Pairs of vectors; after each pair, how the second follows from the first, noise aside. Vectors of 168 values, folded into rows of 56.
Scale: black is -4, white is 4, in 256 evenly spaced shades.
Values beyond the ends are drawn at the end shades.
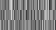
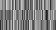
wrapped around, negated.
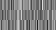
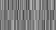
reversed, shrunk.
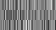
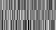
negated.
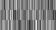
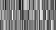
reversed, negated.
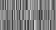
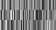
wrapped around, negated.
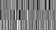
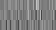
reversed, shrunk.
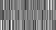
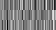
reversed, negated.
